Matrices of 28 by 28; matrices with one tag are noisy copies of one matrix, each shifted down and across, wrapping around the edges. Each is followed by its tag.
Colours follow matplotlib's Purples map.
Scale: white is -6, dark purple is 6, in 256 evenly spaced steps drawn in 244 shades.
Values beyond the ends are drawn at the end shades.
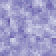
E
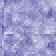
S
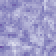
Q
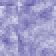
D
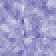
E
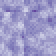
D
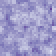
E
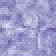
Q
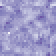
S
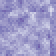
D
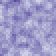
Q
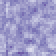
Q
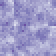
D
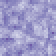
Q
